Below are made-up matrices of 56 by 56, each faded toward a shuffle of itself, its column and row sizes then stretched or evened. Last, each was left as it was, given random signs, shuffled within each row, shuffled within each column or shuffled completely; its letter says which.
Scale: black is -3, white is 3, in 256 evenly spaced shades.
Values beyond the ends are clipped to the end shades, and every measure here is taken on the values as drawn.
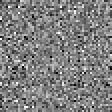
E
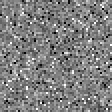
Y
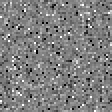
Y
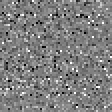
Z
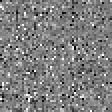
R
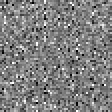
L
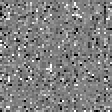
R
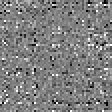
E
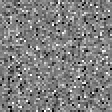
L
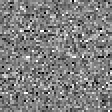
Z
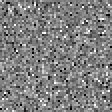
Y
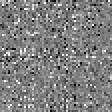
E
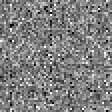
L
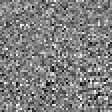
E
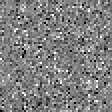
L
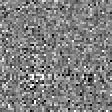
E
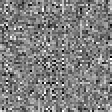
E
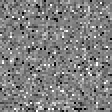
Z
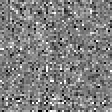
E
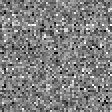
Z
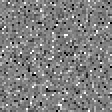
Y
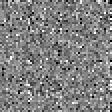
R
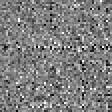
R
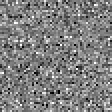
Z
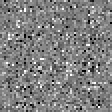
E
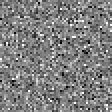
Y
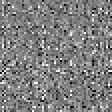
E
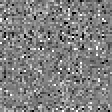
R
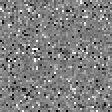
Z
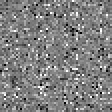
R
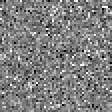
Z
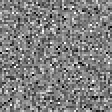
Y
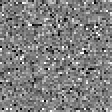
Z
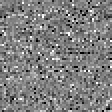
Z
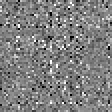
E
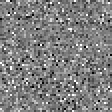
Z
